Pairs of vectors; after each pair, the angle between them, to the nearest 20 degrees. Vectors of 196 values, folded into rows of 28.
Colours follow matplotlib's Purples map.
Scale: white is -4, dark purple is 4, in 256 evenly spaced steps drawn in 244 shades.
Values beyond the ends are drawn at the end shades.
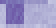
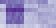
20 degrees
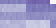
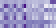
120 degrees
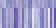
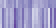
20 degrees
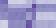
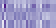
60 degrees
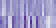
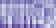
40 degrees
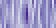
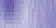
100 degrees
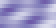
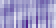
60 degrees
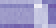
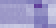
160 degrees
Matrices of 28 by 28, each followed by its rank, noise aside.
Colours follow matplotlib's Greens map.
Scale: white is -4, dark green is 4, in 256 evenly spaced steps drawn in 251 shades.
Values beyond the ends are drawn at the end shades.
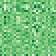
three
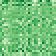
four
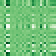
one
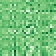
four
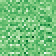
four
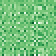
three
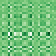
one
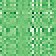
two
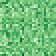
six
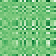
one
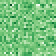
six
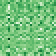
four
